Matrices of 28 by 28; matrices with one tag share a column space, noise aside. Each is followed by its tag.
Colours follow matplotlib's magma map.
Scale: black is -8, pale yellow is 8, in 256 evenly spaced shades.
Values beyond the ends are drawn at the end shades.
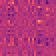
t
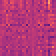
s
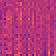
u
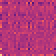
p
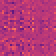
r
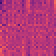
s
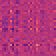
r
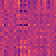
s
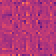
p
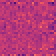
p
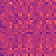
p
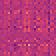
r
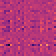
r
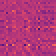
r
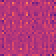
p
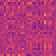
p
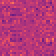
t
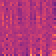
u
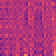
u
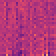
u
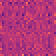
p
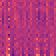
u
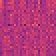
s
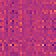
r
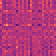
s
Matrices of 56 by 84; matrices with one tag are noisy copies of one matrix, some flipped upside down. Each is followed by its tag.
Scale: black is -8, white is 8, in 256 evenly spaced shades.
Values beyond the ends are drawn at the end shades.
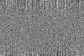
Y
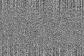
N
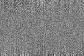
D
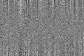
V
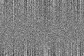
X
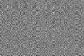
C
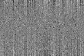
X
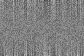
X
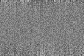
D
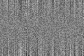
V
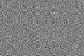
C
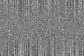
V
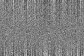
X
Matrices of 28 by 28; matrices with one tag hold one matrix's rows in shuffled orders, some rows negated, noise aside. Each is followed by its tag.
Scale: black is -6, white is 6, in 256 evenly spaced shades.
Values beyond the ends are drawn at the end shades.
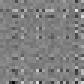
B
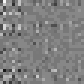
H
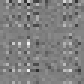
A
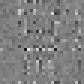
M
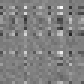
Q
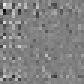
H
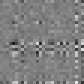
B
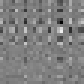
Q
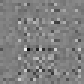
M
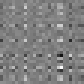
Q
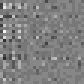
H
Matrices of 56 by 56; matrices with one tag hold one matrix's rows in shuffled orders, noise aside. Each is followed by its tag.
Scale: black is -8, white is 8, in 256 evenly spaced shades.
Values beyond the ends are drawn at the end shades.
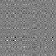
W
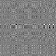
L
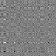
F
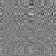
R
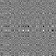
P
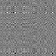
W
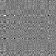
F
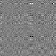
R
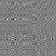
W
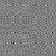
W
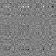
P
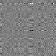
R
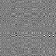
L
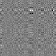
R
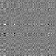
F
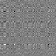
F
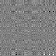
L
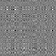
W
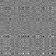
P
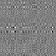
W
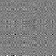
W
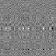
P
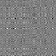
W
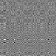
F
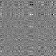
R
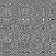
P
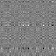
P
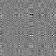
R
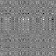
P
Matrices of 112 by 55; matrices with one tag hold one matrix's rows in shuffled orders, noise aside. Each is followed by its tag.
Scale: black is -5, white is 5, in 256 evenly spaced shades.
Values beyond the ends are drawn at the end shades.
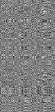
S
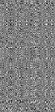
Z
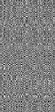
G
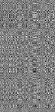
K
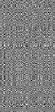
G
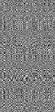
G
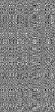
K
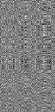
S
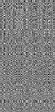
G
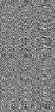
S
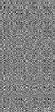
G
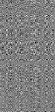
Z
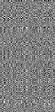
G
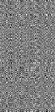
Z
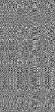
K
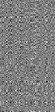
Z
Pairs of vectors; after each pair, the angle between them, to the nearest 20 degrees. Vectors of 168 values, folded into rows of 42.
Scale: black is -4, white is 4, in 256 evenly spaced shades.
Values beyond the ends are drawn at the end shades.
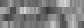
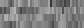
140 degrees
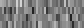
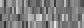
60 degrees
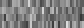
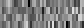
140 degrees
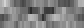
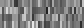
80 degrees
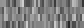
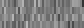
40 degrees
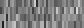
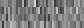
40 degrees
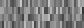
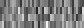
160 degrees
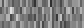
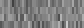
80 degrees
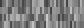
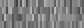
120 degrees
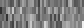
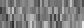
20 degrees
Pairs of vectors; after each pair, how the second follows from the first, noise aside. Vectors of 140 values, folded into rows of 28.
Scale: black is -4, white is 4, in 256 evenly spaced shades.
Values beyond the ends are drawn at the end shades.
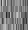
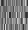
sign-scrambled.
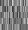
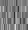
reversed, partly zeroed.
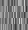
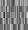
shuffled.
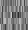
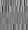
partly zeroed.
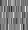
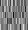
sign-scrambled.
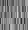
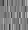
partly zeroed.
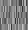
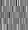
reversed, partly zeroed.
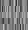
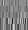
reversed, partly zeroed.
